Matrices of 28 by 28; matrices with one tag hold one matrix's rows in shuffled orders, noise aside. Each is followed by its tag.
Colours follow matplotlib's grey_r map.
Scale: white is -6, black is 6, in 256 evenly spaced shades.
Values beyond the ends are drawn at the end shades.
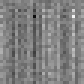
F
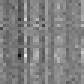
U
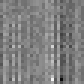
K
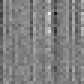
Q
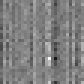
Q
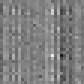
K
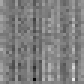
F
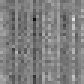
F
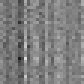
U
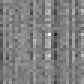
Q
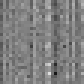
Q
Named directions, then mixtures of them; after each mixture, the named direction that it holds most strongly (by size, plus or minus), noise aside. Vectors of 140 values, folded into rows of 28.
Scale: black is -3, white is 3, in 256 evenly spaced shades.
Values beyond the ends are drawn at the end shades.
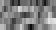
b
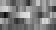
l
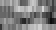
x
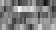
b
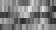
x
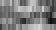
x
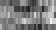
x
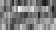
b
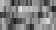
b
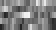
b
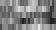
x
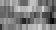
x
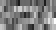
b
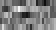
b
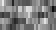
l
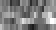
x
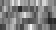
b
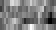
b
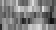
x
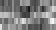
x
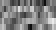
b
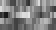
l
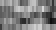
x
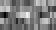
l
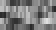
l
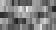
l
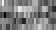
x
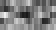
l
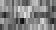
x
